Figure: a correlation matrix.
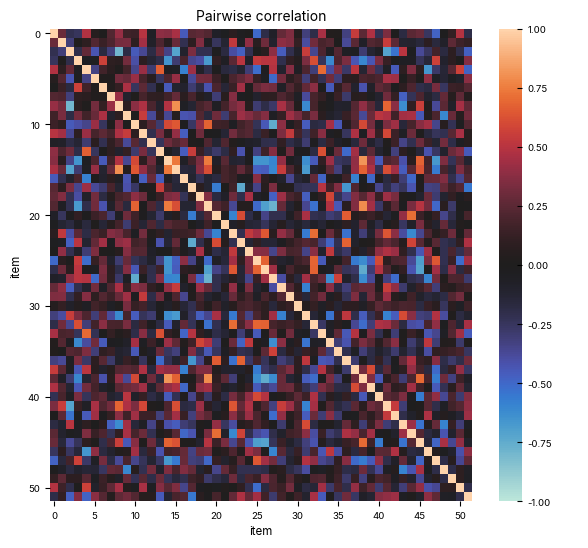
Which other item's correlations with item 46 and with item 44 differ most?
4
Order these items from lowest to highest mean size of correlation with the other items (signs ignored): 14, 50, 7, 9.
7, 50, 9, 14
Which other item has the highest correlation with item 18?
34
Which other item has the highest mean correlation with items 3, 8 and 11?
41
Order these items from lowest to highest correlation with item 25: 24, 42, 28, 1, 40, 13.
13, 28, 1, 42, 24, 40
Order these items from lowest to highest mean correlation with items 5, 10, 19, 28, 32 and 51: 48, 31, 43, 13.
31, 13, 43, 48
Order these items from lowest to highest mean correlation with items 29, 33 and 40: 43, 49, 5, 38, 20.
38, 20, 5, 43, 49
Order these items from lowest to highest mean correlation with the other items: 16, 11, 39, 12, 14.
16, 12, 14, 39, 11
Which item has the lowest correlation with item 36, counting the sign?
17
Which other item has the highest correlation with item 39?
37
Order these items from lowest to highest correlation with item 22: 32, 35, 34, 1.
35, 34, 1, 32
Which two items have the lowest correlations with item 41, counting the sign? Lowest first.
2, 31
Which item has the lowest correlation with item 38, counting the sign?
26
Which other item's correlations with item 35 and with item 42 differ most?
27
